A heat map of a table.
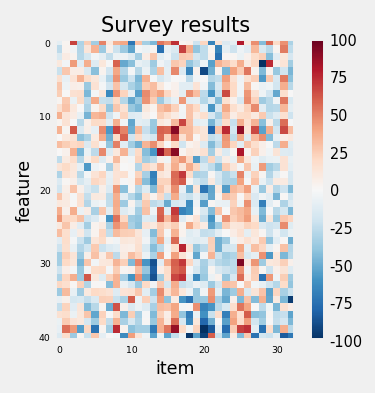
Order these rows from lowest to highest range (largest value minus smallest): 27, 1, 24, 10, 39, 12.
10, 27, 24, 1, 12, 39
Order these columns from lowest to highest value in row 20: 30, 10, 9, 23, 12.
23, 9, 30, 12, 10
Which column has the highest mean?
16
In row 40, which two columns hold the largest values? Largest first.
21, 10
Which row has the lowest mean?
40
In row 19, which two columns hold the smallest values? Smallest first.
13, 12
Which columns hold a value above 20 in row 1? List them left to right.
5, 17, 18, 27, 31
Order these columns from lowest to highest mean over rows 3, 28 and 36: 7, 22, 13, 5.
13, 7, 22, 5
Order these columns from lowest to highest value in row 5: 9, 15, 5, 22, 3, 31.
9, 22, 15, 5, 3, 31
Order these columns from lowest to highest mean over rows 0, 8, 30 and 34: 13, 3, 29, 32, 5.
13, 3, 32, 29, 5
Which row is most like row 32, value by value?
30
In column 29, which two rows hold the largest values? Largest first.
3, 0
